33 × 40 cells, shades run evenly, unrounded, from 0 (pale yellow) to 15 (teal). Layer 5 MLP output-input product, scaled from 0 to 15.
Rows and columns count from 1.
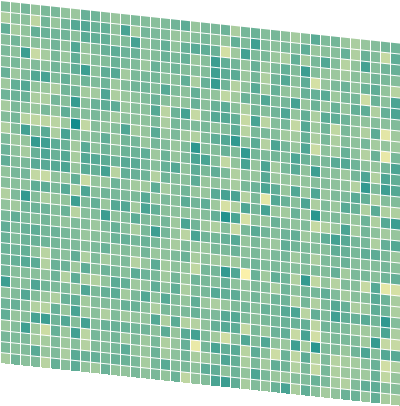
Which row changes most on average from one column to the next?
30
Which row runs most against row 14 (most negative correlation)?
16
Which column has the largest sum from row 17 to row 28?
3
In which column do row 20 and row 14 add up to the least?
19
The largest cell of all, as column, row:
8, 11
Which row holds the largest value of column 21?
13
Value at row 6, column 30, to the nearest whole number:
6
